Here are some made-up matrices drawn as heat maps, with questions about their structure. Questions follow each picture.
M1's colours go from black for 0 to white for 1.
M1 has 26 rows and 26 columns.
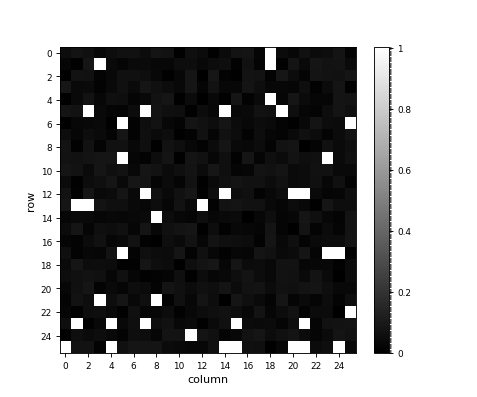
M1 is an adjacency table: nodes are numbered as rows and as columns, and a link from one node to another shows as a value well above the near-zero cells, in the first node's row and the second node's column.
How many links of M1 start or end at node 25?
9
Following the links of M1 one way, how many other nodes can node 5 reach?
5
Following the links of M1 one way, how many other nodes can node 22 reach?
12
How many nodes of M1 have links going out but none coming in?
5
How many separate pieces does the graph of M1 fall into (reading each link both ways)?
3
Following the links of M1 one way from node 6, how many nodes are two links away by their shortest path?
10
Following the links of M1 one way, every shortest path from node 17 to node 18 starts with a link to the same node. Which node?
node 23
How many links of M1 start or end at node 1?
4
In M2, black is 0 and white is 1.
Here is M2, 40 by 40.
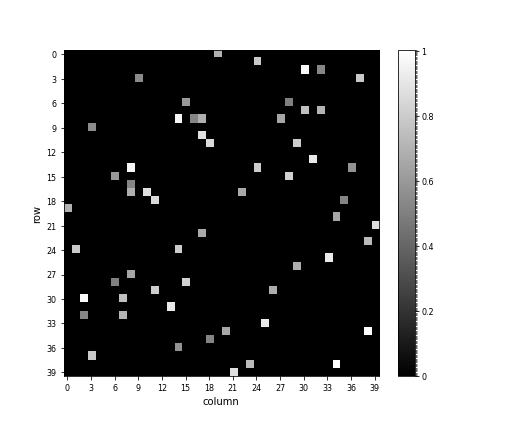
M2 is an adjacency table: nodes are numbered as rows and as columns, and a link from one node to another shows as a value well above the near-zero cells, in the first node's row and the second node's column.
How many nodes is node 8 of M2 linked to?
4
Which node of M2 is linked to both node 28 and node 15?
node 6
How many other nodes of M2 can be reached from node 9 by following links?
2
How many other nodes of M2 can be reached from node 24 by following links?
9
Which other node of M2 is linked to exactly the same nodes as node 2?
node 7
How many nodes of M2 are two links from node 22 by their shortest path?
2
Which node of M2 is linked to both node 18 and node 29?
node 11
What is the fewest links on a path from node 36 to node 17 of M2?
3
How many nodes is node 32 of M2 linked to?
2
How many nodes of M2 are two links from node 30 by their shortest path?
1
